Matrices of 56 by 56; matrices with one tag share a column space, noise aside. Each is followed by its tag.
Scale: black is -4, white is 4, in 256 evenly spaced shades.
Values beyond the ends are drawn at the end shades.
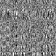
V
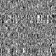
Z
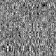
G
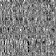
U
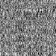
V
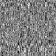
G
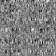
U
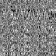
V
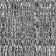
G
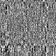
G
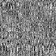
G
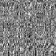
G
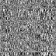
V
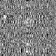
Z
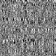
U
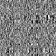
Z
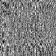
G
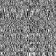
V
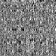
U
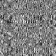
Z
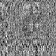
G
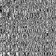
V
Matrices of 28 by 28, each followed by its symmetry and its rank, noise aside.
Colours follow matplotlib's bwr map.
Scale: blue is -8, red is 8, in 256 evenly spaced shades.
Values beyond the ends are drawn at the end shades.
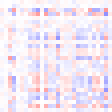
no symmetry, rank two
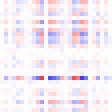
no symmetry, rank one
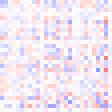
no symmetry, rank three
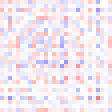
symmetric, rank three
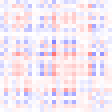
symmetric, rank two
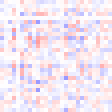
no symmetry, rank three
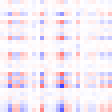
no symmetry, rank one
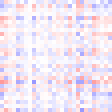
no symmetry, rank two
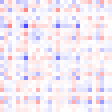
symmetric, rank two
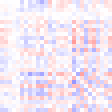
antisymmetric, rank two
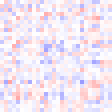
symmetric, rank three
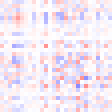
symmetric, rank three
